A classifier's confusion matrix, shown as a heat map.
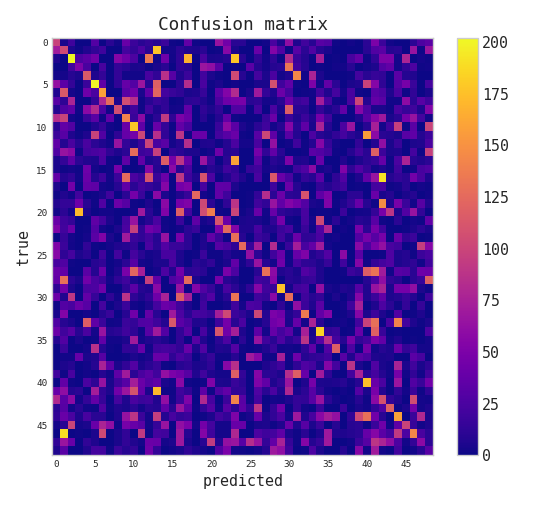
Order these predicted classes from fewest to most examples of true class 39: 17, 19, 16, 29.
29, 19, 17, 16
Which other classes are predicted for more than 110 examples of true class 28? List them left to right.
1, 17, 48
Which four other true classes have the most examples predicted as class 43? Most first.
20, 47, 2, 3
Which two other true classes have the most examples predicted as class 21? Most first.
34, 32
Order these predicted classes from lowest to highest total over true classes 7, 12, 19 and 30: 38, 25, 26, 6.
25, 38, 26, 6
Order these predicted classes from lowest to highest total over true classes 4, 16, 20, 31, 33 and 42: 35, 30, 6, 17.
35, 30, 6, 17
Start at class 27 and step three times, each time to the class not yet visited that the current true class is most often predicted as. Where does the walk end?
10
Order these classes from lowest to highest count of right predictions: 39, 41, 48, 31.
48, 41, 31, 39
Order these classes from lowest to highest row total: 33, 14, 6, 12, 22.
12, 22, 14, 6, 33
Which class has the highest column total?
23
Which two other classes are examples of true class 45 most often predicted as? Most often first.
2, 6
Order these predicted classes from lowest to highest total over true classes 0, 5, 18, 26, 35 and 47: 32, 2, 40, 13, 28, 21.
2, 21, 40, 28, 13, 32
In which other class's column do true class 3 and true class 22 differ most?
30
